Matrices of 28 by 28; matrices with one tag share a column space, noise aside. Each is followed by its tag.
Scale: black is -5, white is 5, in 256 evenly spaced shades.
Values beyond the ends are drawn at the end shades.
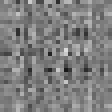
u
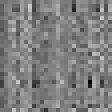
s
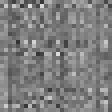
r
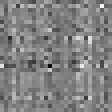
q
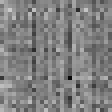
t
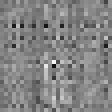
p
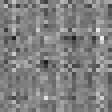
q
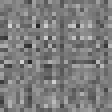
p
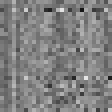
t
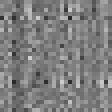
s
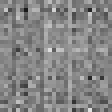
t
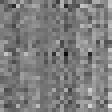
r
